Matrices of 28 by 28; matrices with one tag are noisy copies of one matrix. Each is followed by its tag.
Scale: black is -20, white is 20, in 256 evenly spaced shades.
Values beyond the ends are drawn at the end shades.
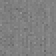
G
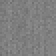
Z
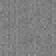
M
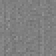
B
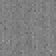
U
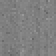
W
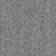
U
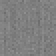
B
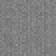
G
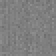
M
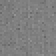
G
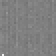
M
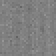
U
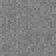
M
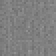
Z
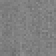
W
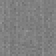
B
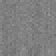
W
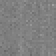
W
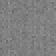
Z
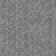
M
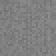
G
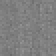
W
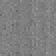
U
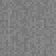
Z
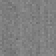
W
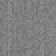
Z
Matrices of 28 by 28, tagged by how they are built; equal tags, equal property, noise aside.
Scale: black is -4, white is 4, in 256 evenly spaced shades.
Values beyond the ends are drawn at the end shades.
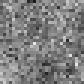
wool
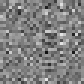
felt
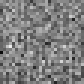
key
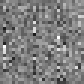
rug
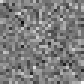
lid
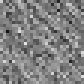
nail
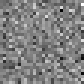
rug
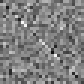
lid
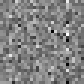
rug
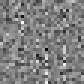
rug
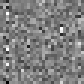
rug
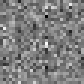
rug
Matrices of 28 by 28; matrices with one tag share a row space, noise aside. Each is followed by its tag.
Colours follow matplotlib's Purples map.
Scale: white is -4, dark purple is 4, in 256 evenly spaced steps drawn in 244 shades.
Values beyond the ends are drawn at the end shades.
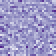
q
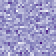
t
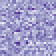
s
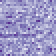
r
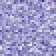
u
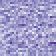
q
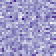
u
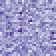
u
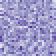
q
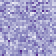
q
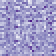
s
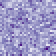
u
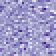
u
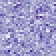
t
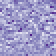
u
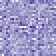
q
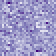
t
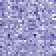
q
